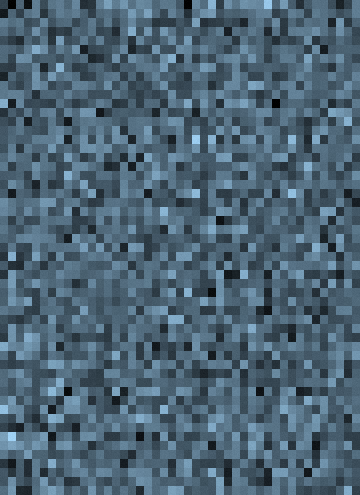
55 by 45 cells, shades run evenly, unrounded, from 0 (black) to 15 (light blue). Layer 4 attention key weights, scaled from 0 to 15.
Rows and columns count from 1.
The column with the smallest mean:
34
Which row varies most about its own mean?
1
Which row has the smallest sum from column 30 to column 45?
35
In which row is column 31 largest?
31
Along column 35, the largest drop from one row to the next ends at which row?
12
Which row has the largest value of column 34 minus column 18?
39
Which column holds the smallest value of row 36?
40
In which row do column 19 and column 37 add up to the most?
16
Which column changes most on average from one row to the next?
2
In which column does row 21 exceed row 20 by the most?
11
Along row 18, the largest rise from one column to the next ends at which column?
19
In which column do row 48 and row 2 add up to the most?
27
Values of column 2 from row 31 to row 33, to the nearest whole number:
11 11 10
